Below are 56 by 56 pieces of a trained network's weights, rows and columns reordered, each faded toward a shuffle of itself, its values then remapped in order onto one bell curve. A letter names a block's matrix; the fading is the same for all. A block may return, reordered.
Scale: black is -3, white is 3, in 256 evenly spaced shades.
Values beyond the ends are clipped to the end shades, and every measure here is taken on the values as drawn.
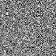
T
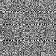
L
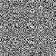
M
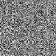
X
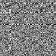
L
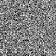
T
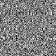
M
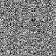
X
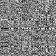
L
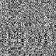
M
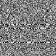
L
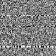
L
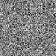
X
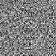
M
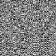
X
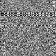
L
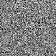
T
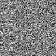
X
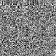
X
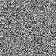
T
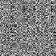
M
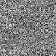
X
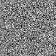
T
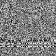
L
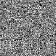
T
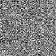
X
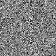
T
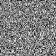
T
